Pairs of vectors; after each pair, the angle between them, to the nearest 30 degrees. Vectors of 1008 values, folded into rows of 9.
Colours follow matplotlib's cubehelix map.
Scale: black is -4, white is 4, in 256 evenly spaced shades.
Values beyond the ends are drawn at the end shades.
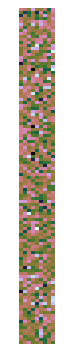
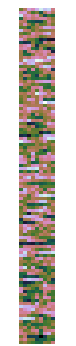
120 degrees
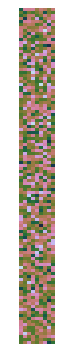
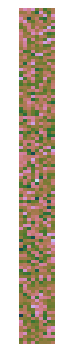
60 degrees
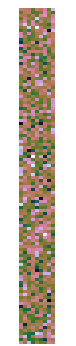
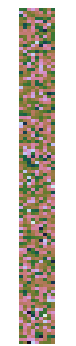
120 degrees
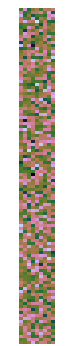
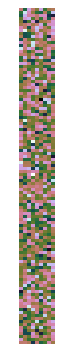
150 degrees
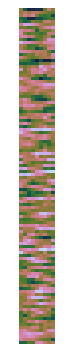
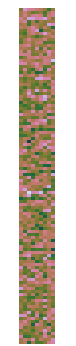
120 degrees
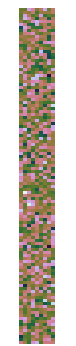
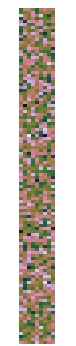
60 degrees
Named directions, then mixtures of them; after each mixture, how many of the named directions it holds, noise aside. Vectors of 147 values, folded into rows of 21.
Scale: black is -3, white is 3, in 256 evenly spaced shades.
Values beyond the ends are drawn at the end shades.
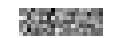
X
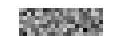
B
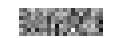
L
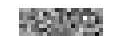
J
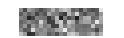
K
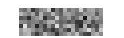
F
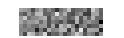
four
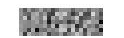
three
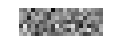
two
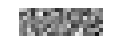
two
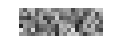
three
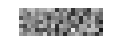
two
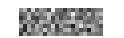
two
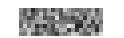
three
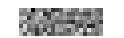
four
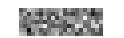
three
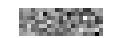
one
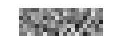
three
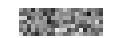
three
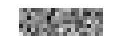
four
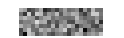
one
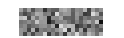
four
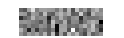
one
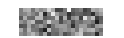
one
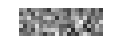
three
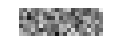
four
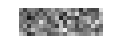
one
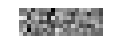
one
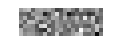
two
